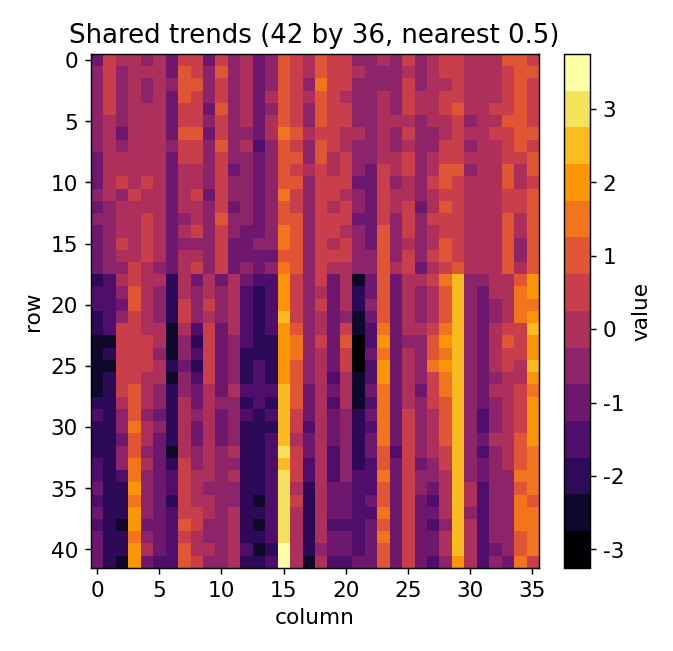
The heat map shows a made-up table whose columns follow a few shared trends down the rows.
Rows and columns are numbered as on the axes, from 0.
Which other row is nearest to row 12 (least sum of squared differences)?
9
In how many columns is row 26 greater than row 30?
11
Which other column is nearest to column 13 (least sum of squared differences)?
6
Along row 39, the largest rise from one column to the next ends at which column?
15
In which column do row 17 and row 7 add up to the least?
13
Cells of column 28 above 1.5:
2
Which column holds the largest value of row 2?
18
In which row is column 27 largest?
25
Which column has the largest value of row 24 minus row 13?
29
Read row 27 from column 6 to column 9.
-2 -0.5 -1 0
